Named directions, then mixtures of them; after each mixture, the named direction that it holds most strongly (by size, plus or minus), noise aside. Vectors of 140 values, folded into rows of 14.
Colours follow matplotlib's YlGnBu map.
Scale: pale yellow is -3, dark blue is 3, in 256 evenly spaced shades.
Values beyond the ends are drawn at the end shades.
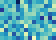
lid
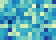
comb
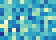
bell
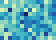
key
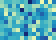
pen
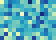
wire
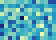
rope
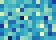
rope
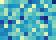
rope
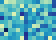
key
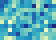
comb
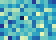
rope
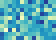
bell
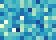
bell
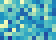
key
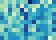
pen
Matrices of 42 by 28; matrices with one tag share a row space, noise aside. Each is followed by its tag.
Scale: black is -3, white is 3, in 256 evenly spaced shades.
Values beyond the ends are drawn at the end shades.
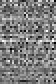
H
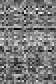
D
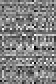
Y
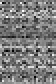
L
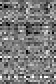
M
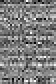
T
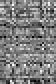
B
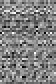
L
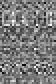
L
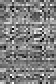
B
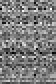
L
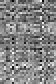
B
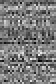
T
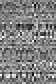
Y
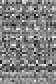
L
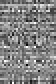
T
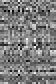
T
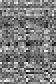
M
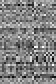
Y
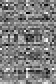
M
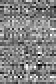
T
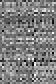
Y
